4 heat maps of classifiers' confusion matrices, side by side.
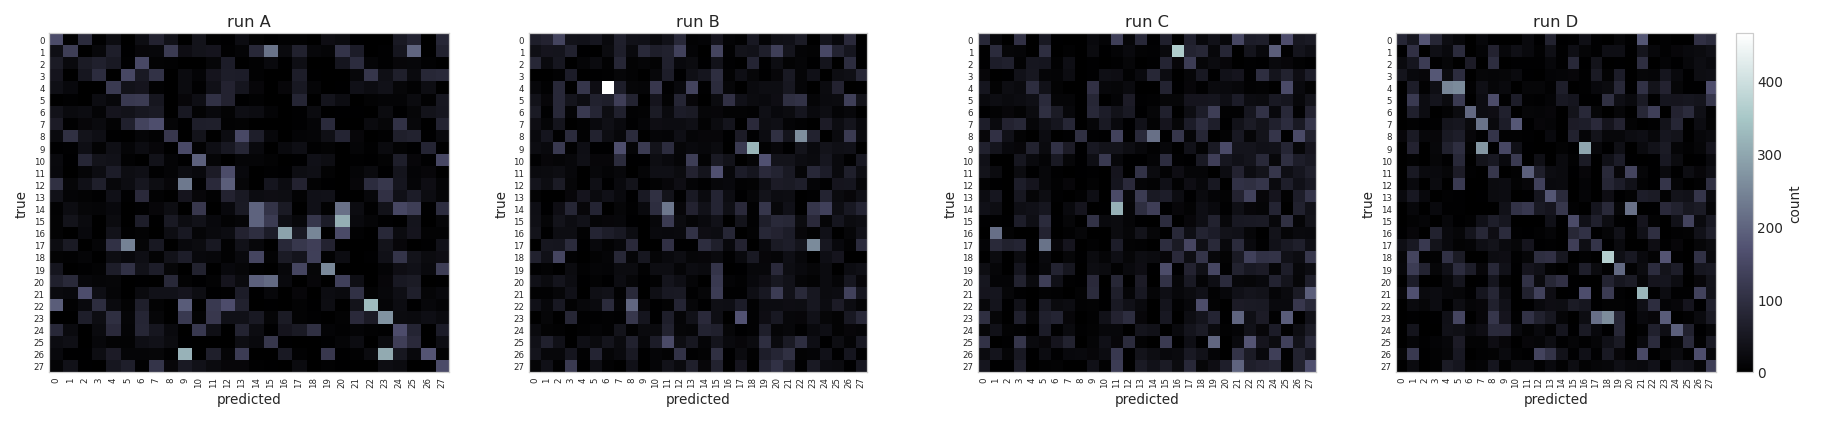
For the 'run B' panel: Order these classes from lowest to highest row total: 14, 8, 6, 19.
19, 6, 8, 14
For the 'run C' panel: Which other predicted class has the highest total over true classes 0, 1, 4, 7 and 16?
25
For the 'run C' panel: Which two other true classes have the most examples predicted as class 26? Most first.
8, 22
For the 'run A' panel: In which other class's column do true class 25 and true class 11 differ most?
12
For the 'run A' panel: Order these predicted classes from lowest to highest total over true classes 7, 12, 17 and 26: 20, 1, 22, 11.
20, 1, 22, 11
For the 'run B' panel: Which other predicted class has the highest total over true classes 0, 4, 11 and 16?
6
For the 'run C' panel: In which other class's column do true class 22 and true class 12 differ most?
18
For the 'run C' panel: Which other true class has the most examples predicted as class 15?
19
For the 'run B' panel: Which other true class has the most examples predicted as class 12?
1
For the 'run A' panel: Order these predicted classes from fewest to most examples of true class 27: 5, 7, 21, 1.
21, 1, 5, 7
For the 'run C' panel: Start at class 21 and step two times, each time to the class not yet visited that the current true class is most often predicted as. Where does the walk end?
11
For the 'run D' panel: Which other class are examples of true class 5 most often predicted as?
8
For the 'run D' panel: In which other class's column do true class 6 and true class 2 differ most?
22
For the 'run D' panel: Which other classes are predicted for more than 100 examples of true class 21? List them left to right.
1, 12, 16, 18, 26
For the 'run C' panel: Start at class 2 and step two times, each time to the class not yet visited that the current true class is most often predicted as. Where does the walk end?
5
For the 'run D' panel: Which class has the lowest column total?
0
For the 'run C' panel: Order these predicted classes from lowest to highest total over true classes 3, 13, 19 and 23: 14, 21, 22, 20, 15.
20, 14, 22, 15, 21
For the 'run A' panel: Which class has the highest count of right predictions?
22
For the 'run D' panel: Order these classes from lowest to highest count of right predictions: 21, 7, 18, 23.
23, 7, 21, 18
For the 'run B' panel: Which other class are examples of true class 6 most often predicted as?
4
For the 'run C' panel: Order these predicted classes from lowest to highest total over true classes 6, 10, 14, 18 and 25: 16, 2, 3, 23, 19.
2, 16, 3, 23, 19
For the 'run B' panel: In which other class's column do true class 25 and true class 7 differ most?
11
